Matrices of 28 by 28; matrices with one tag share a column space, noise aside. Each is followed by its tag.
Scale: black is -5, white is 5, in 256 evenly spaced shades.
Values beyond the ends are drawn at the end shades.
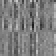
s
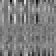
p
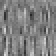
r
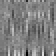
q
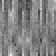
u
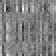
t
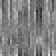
u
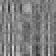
t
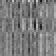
s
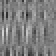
q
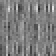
t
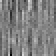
u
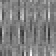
q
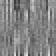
u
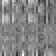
p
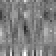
q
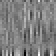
q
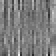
u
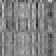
s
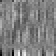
q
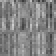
s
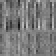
s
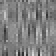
q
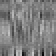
q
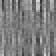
u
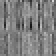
s
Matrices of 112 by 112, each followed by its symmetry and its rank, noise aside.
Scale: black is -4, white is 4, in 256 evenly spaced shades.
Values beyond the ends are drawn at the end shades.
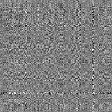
no symmetry, rank eight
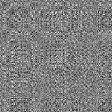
symmetric, rank eight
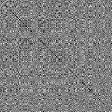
symmetric, rank six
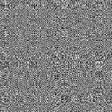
antisymmetric, rank eight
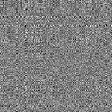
no symmetry, rank eight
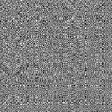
antisymmetric, rank eight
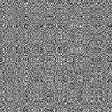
no symmetry, rank six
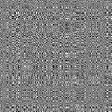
antisymmetric, rank four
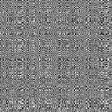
no symmetry, rank four
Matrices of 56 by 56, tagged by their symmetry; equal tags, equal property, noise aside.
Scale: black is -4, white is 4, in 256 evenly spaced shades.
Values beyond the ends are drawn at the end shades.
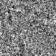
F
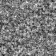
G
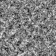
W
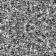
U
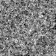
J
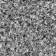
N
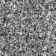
N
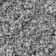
J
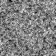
W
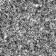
J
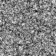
G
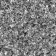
J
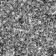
J
